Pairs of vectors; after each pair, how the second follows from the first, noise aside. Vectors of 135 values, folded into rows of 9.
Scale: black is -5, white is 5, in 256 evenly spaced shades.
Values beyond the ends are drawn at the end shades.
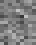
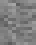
wrapped around, negated, shrunk.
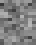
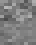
reversed, negated, partly zeroed.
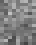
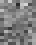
reversed, negated.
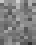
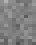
reversed, negated, shrunk.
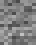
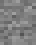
negated, shrunk.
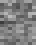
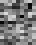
scaled up.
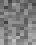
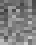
reversed, negated.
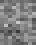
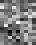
scaled up.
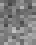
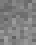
reversed, negated, shrunk.
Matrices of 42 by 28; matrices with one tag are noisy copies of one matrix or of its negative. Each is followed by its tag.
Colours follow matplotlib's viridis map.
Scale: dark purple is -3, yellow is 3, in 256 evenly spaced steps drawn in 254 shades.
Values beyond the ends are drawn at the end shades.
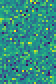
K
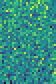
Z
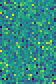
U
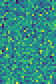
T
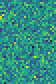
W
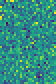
W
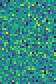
U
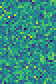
W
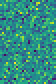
K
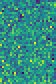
Z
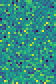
T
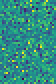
K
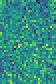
Z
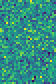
W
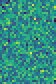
U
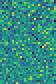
U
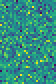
T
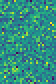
K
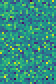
K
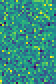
T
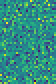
K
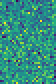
T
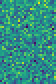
Z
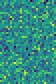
K
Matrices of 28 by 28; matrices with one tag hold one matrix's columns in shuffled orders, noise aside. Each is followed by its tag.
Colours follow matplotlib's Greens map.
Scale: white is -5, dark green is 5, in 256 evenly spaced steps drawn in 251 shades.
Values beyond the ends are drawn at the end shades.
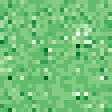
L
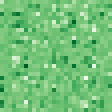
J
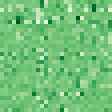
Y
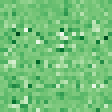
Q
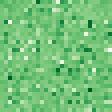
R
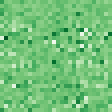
Q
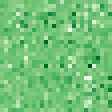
J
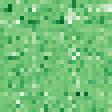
Y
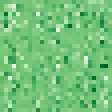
J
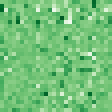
Y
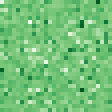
R
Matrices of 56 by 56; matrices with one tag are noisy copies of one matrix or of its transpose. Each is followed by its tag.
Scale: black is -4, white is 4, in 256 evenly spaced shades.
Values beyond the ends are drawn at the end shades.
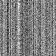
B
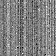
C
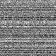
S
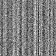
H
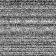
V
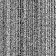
C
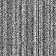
H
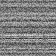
H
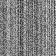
C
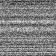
V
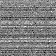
S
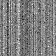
B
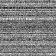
B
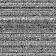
B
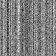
B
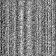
V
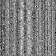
V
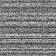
H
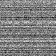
S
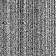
C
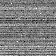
C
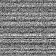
H
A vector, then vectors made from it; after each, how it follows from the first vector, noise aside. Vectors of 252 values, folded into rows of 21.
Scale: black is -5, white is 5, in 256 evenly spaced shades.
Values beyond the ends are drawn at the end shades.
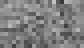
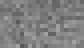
reversed, shrunk.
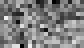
reversed, scaled up.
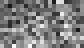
negated, scaled up.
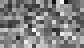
negated, scaled up.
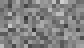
sign-scrambled.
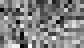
reversed, scaled up.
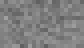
reversed, shrunk.
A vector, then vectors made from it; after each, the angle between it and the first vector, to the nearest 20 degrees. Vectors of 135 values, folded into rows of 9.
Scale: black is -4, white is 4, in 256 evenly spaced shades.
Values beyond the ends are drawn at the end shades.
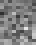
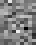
140 degrees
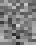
60 degrees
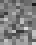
40 degrees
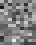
120 degrees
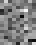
60 degrees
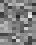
60 degrees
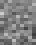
160 degrees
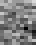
140 degrees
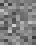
120 degrees
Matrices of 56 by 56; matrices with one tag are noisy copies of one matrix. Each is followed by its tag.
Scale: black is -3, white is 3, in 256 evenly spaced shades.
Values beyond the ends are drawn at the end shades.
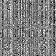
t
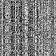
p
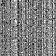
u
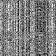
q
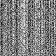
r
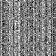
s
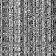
s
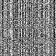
t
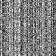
s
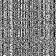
t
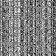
s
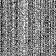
r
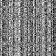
s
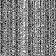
r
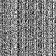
u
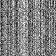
r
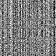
t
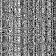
s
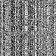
p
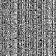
u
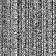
u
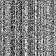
p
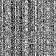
p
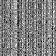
u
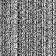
u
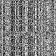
p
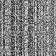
p
